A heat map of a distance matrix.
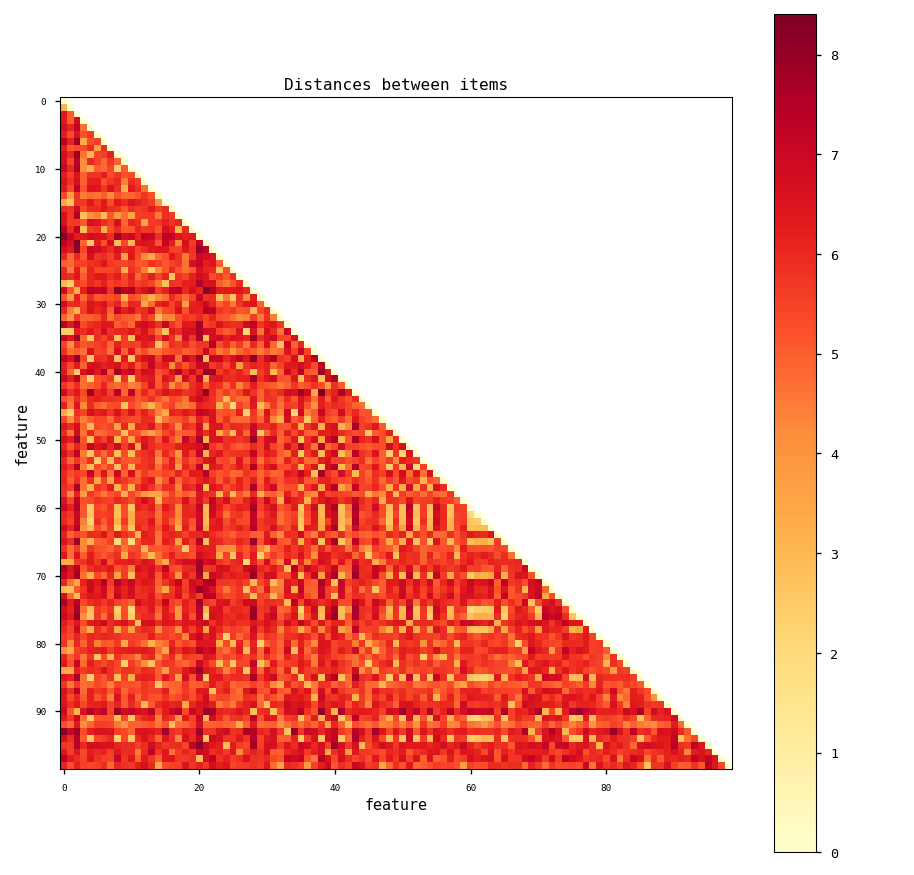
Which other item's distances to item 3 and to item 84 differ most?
19
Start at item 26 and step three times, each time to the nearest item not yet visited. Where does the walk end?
42
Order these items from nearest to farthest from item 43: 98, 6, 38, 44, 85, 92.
92, 44, 6, 98, 85, 38
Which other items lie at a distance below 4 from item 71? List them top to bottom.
2, 28, 31, 40, 73, 90
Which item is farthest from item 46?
93
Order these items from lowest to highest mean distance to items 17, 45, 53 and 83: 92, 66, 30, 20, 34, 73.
66, 92, 30, 34, 73, 20
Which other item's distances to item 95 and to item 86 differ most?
98
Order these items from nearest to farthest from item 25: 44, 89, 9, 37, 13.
13, 9, 37, 89, 44
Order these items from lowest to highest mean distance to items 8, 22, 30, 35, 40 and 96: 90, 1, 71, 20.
1, 71, 90, 20
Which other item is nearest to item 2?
40
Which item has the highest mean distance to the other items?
20
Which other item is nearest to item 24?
79
